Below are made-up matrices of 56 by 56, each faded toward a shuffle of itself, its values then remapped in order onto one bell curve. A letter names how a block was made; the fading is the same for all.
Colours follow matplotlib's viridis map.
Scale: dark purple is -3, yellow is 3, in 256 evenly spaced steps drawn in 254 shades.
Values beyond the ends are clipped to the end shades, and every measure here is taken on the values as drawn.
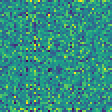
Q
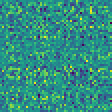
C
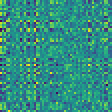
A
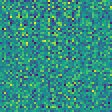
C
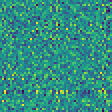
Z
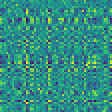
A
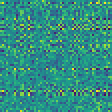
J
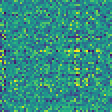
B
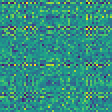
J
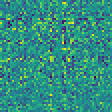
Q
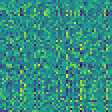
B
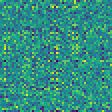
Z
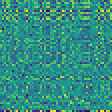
J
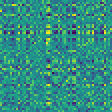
A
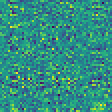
Z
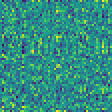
C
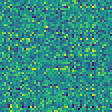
Z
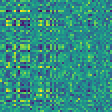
A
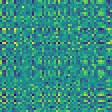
A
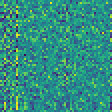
B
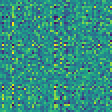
B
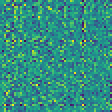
B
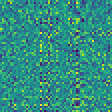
B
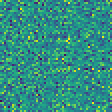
C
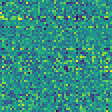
Q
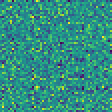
C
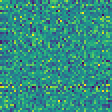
C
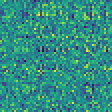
Z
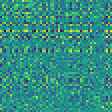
J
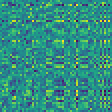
A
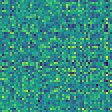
C
